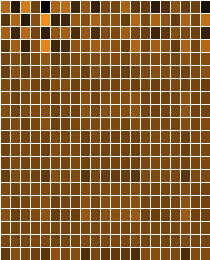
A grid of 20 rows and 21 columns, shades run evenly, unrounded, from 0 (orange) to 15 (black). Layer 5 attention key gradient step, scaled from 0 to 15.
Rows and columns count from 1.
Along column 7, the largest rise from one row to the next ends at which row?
2
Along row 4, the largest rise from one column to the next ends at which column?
6
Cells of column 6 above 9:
2
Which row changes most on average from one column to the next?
1
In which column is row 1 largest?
5
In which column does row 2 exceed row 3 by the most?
3
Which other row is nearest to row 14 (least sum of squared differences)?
20
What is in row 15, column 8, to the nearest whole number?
8
